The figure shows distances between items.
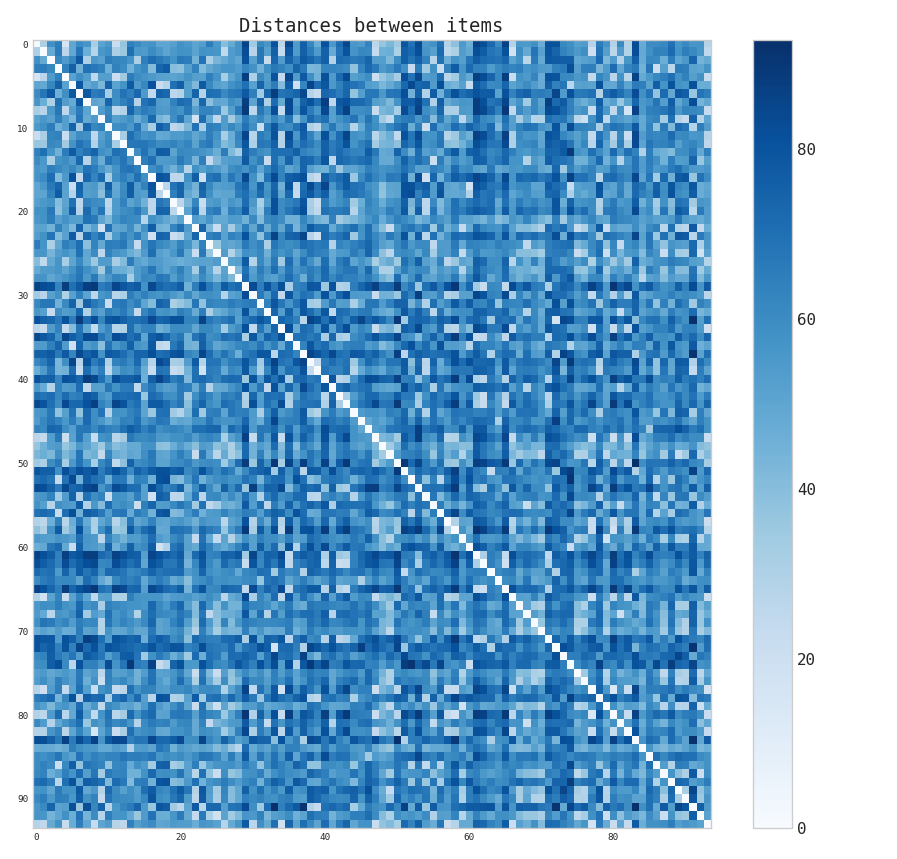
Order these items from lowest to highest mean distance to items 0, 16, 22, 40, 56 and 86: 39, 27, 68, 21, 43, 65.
39, 21, 27, 68, 43, 65
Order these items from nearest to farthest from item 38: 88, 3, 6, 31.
6, 31, 3, 88
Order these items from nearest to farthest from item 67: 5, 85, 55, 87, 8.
87, 55, 5, 8, 85
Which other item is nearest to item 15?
21
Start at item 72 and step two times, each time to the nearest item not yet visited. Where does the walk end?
37
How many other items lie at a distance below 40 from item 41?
8
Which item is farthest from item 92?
91
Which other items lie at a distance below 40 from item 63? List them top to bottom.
33, 37, 51, 72, 83
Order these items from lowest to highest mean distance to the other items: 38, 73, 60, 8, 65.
8, 60, 38, 73, 65
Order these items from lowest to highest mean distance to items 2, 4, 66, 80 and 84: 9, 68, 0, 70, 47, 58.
47, 0, 58, 68, 70, 9
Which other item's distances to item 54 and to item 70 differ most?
16
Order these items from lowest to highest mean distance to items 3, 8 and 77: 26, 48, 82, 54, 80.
82, 80, 26, 48, 54
